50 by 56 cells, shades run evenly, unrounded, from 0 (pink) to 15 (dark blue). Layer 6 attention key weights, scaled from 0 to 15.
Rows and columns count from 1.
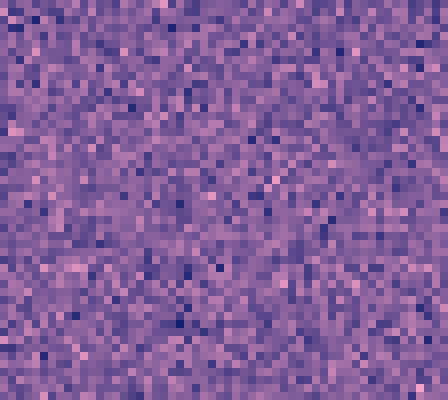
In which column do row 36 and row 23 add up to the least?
35
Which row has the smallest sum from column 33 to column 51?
27
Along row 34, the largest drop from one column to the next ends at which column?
29
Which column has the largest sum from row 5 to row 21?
49
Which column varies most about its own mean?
53
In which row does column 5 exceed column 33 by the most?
3
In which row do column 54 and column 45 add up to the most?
40
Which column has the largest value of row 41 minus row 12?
23
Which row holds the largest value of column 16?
25
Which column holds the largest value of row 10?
38
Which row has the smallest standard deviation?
32
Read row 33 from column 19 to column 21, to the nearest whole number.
12 5 10
